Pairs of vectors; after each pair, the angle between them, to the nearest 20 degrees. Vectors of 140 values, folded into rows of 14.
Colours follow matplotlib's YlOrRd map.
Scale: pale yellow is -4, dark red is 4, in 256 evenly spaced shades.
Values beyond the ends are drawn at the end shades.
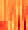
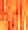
160 degrees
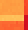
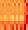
40 degrees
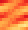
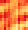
40 degrees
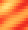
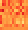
100 degrees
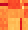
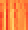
80 degrees
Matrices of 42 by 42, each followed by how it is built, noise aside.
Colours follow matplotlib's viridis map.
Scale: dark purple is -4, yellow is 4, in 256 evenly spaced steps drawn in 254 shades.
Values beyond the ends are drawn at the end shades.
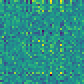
low rank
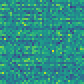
blocks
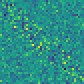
banded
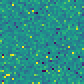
sparse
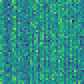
blocks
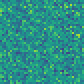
repeating rows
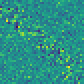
banded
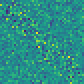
banded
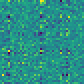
low rank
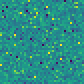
sparse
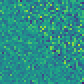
upper triangular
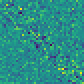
banded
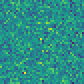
repeating rows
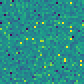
sparse
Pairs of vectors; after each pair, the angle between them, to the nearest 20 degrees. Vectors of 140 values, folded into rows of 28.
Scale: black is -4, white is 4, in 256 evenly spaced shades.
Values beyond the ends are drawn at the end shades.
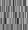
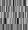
20 degrees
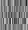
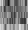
60 degrees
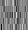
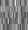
120 degrees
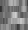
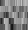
80 degrees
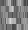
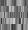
40 degrees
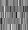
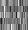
20 degrees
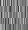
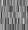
40 degrees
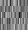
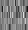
80 degrees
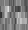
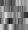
80 degrees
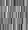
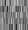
140 degrees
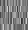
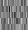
120 degrees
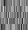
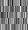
140 degrees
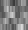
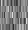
60 degrees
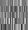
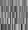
20 degrees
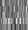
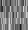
60 degrees
